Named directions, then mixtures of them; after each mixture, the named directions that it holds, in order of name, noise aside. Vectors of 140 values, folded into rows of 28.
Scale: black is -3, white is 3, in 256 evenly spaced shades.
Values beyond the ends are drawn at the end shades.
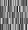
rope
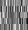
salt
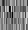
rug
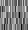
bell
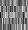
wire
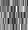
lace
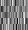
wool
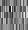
rug, wool.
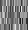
salt.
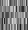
lace, wire.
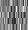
lace.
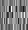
lace, rug.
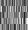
salt, wool.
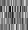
rug, salt, wool.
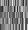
lace, rope, wool.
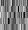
lace, rope, wool.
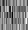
rug.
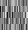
bell, rope, rug.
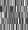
lace, salt, wool.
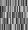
bell, rope.
